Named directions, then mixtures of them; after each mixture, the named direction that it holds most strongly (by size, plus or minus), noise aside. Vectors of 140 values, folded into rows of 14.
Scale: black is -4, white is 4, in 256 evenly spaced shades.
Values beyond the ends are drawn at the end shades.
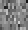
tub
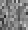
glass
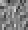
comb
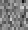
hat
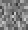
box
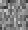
tub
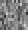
glass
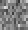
tub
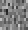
tub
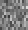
hat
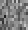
glass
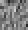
comb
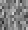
box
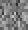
box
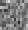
comb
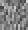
comb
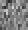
tub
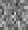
box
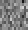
hat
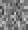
box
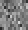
tub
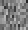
tub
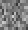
box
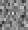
hat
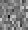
hat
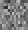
tub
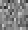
tub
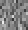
glass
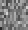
glass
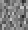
hat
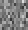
hat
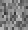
box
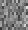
glass
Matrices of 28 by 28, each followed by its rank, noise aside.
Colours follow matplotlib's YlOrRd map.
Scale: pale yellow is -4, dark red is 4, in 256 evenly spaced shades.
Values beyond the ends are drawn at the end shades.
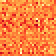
six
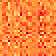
three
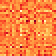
three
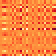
one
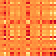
one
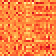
four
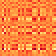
one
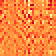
three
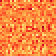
six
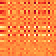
one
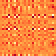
two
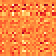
three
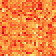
six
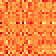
two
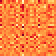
three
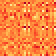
three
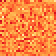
six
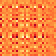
one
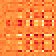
one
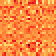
three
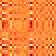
one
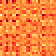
two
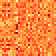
four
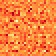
six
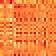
two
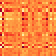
one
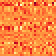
three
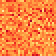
six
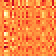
two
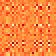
two
